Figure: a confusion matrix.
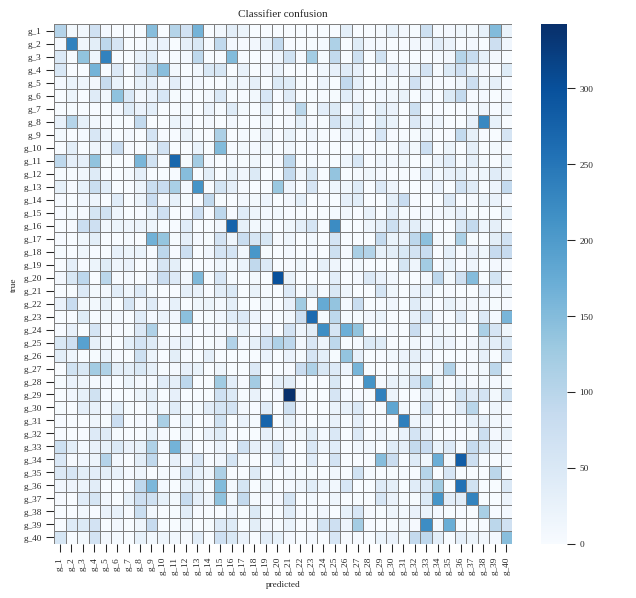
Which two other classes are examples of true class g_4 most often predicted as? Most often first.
g_10, g_9
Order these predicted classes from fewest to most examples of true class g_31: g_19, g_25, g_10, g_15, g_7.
g_7, g_25, g_15, g_10, g_19
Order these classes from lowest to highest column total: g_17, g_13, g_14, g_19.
g_14, g_17, g_19, g_13
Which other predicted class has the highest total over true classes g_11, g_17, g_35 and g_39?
g_33
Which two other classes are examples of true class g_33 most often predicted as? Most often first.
g_11, g_9
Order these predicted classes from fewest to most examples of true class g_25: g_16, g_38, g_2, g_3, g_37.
g_37, g_38, g_2, g_16, g_3
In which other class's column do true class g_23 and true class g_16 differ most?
g_40
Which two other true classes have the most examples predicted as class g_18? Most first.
g_28, g_19
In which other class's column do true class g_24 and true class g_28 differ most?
g_26
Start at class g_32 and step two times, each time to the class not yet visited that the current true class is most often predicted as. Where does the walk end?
g_8
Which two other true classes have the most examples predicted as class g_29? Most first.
g_34, g_17
